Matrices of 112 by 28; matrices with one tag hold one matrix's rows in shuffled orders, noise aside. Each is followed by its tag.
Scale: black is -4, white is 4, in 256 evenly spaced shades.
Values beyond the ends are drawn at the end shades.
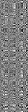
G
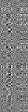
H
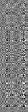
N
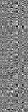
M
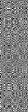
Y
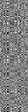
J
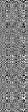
N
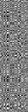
J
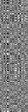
J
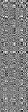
G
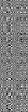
H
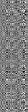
N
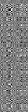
H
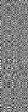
Y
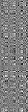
G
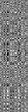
J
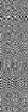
Y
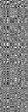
J
